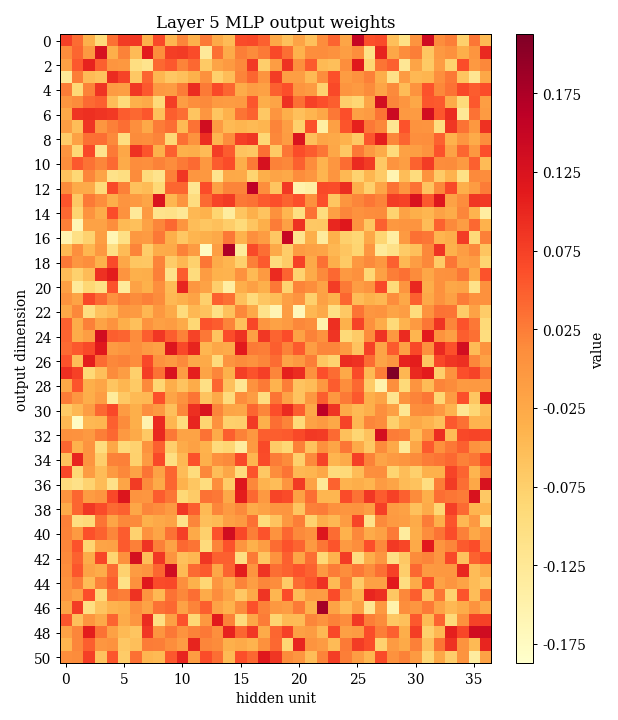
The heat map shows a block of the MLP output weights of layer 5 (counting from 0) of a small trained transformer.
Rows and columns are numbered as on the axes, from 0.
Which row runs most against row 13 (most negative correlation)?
38
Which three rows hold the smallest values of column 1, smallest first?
31, 15, 20
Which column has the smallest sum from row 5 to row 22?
1
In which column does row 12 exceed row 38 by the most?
16
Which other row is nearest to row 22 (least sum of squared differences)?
39
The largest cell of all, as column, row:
28, 27
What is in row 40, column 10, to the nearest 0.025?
0.075
